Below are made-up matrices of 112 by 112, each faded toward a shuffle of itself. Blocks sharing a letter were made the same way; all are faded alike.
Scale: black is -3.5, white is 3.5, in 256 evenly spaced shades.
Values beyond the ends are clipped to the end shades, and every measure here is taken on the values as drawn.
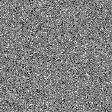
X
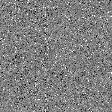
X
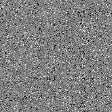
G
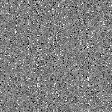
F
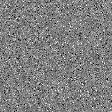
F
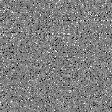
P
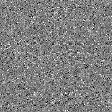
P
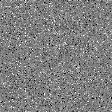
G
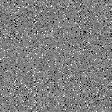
P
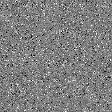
G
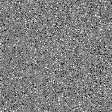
X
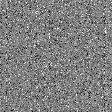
X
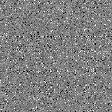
P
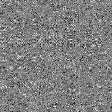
P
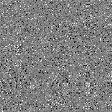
P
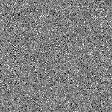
F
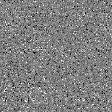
P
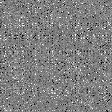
P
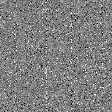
X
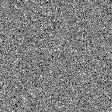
X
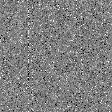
X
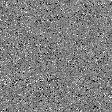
G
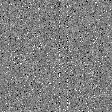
X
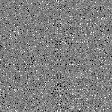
P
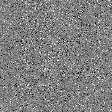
G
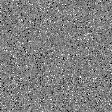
G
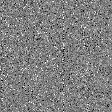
X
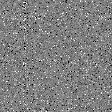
G
